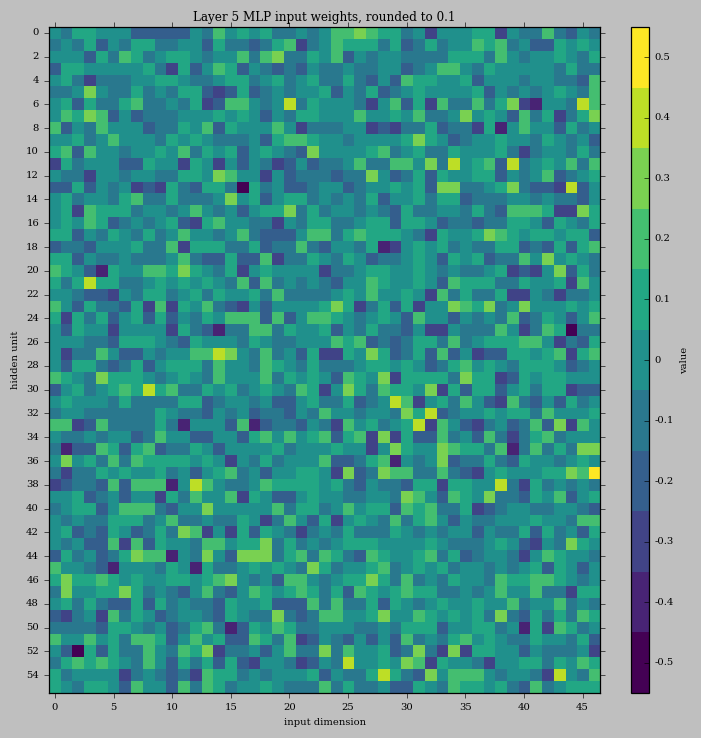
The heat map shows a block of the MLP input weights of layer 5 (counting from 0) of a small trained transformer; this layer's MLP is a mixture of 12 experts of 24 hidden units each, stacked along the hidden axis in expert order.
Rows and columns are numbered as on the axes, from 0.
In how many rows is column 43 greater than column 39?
27
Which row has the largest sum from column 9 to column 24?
44
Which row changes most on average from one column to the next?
33
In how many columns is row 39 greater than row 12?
21
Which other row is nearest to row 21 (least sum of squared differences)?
28
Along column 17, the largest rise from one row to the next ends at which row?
34
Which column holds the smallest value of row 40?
36
